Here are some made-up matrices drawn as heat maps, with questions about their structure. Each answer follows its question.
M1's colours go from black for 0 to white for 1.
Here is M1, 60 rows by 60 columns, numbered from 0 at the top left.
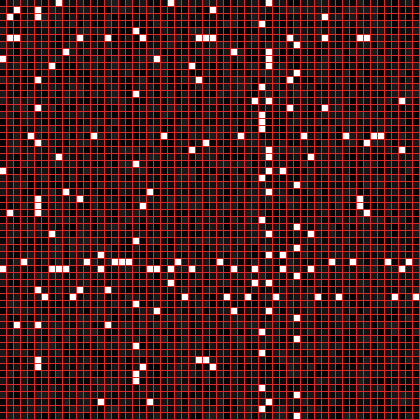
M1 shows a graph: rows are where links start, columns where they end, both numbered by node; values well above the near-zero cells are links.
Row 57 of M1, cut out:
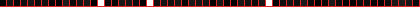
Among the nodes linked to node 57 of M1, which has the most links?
node 38
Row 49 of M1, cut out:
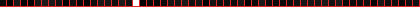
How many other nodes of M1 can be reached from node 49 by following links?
8
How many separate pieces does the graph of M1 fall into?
5
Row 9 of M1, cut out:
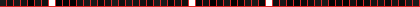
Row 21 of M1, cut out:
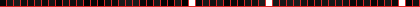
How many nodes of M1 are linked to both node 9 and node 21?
2
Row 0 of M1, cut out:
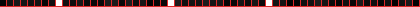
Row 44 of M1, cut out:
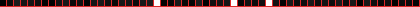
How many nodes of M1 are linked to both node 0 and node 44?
1
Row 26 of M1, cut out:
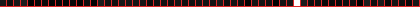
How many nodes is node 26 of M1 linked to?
1
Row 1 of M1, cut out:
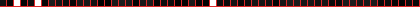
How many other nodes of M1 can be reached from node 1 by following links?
12
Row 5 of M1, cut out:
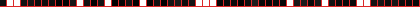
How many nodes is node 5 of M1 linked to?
12
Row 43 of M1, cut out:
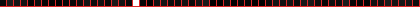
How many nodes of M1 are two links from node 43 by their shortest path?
7
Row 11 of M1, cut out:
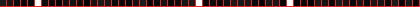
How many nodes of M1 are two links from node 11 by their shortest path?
9
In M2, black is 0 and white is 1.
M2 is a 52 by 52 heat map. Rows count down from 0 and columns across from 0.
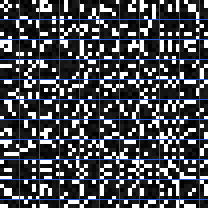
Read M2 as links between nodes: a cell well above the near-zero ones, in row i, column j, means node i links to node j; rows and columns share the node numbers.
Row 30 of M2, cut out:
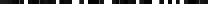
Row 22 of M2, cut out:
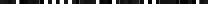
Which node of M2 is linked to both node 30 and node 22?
node 38
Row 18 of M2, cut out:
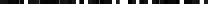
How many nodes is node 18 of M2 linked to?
10
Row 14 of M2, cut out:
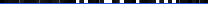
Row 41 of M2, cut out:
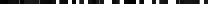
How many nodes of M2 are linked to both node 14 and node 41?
8
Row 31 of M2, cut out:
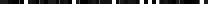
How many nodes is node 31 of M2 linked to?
7
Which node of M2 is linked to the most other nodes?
node 20
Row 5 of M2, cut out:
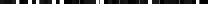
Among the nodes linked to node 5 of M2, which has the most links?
node 25
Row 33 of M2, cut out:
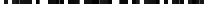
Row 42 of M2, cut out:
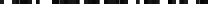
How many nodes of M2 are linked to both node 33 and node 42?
8
